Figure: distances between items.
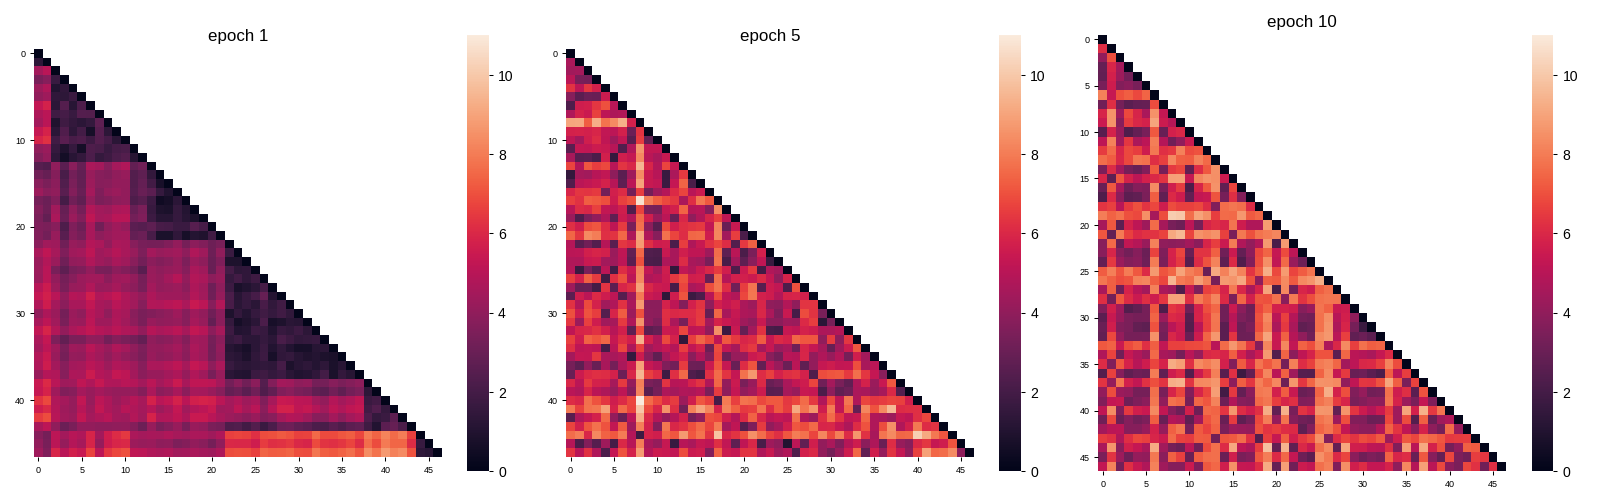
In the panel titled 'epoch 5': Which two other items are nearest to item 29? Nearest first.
31, 39
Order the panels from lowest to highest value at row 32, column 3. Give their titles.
epoch 10, epoch 1, epoch 5
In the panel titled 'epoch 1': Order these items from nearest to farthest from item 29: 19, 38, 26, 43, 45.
26, 43, 38, 19, 45
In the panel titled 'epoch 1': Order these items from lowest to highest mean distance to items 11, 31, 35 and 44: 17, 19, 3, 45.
3, 17, 19, 45
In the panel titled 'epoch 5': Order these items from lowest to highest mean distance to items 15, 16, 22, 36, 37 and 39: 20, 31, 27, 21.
27, 31, 20, 21
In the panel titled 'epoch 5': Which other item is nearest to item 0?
14
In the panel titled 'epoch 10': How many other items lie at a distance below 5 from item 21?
5
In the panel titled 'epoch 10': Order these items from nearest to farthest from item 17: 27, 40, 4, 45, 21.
4, 45, 27, 40, 21
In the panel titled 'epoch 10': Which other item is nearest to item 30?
31
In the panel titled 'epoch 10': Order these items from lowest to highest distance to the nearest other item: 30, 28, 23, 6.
30, 23, 28, 6
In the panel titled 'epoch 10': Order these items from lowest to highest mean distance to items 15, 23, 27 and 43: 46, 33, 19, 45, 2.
2, 45, 46, 33, 19
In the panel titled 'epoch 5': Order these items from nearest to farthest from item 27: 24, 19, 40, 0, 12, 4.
12, 19, 0, 24, 4, 40
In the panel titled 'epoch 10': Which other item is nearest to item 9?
27
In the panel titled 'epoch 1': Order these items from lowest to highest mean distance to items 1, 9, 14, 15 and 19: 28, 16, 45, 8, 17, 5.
17, 16, 5, 8, 45, 28
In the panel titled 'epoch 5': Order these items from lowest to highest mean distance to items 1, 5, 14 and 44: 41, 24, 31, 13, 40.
24, 31, 13, 40, 41
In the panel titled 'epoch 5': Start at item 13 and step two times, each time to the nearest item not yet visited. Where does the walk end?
41
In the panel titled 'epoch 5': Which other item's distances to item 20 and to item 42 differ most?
21
